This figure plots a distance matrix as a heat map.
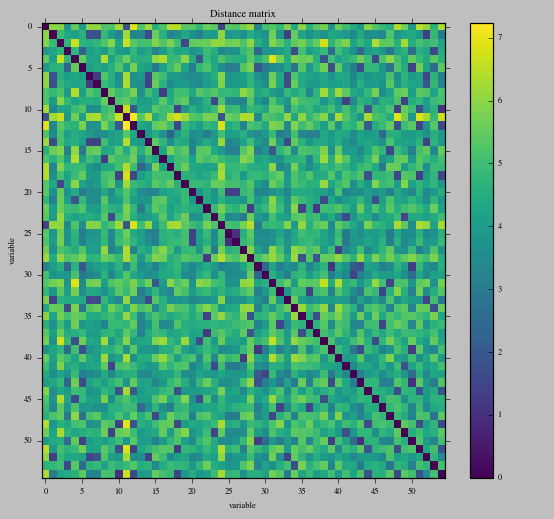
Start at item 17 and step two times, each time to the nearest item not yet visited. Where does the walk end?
46
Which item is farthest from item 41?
2
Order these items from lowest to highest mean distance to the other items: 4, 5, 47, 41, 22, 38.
5, 41, 47, 22, 38, 4
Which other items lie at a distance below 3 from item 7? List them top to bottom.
1, 6, 14, 33, 52
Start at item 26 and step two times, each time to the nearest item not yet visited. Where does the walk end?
20
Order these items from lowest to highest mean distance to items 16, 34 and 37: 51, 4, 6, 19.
6, 19, 51, 4
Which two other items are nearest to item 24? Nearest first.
0, 11
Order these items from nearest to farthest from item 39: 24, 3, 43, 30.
43, 3, 30, 24
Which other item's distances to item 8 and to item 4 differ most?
16
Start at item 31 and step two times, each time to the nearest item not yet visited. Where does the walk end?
15
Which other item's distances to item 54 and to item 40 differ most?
10
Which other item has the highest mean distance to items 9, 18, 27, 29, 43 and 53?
28
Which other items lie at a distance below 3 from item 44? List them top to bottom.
10, 12, 18, 48, 51, 54
